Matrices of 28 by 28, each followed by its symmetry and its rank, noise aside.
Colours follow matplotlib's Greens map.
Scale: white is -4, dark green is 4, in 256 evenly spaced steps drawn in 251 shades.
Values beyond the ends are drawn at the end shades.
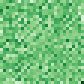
symmetric, rank eight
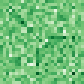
symmetric, rank six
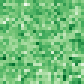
no symmetry, rank six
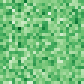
no symmetry, rank eight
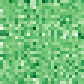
antisymmetric, rank six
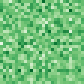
antisymmetric, rank eight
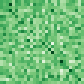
symmetric, rank six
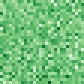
antisymmetric, rank eight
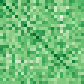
symmetric, rank eight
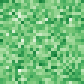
symmetric, rank six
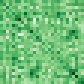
symmetric, rank six
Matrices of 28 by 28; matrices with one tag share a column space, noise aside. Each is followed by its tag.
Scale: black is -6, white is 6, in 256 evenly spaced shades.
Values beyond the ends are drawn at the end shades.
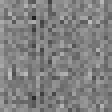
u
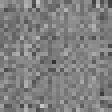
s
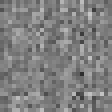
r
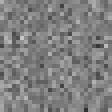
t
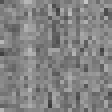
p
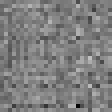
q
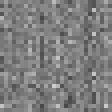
q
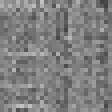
s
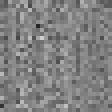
s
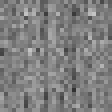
p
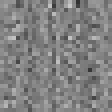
s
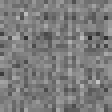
t
